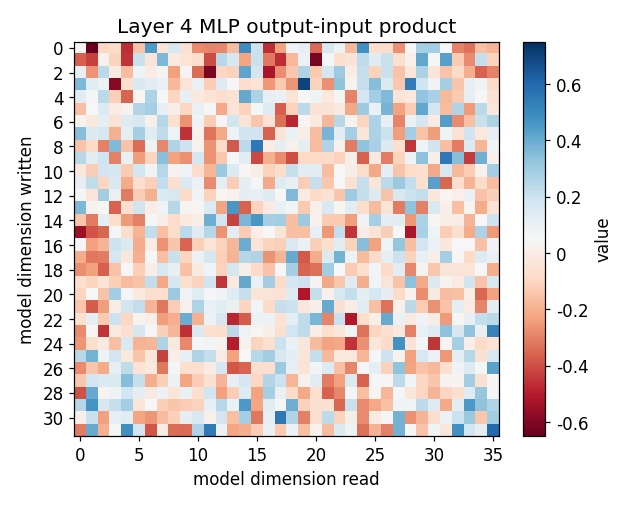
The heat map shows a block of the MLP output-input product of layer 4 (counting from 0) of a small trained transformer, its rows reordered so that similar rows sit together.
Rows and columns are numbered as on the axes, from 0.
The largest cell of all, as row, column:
3, 19
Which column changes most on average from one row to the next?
14
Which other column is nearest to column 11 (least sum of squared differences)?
16
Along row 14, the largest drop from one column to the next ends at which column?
13
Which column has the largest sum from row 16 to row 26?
18
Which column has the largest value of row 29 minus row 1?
1
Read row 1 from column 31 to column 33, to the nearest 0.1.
0.4 -0.1 -0.3
